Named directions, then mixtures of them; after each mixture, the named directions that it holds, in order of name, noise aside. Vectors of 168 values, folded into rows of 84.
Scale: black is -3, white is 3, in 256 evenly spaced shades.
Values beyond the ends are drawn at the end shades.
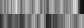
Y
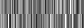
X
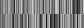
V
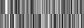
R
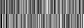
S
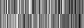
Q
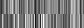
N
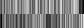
S, Y.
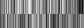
Q, V, Y.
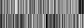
S, V, Y.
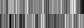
N, X, Y.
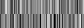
R, V.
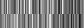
Q.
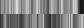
Y.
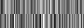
N, R, V.
